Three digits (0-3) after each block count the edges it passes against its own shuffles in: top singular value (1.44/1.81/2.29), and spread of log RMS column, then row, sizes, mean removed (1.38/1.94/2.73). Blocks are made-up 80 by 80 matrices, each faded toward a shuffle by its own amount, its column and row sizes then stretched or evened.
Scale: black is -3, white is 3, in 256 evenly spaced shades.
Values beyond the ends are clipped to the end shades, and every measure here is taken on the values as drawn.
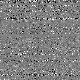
0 0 3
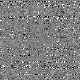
0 2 3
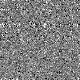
1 0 2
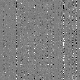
2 3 0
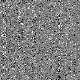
1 2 0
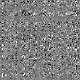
0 3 3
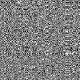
3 1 2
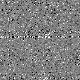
1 1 2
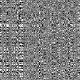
3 3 2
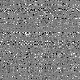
2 0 3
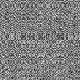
3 0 1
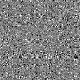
2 0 2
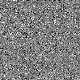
0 0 2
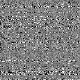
0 2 3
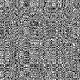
3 1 0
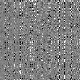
3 3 1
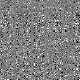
1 3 2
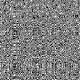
3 1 1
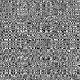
3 0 3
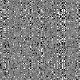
3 3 2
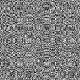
3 1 0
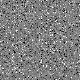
0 2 0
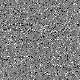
0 0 2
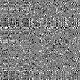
3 0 2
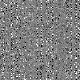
2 3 0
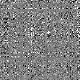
0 3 3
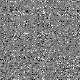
1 1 2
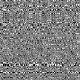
3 0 3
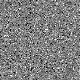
1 1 1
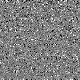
1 0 2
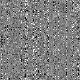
1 3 1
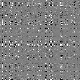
3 3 3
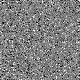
1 0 0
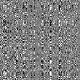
3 3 0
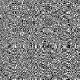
3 2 1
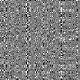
3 3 1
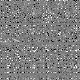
2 2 3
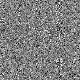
0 2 0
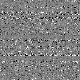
2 1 3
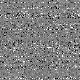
1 1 3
